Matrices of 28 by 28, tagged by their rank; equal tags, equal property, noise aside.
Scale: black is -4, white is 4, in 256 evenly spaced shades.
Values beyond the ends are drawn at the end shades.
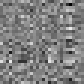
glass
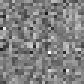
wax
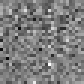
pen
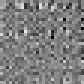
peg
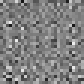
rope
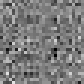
peg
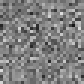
pen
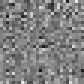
pen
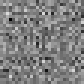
wax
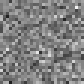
wax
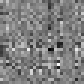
peg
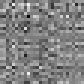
peg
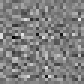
peg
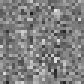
pen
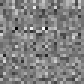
rope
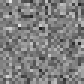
pen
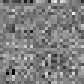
peg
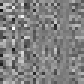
peg
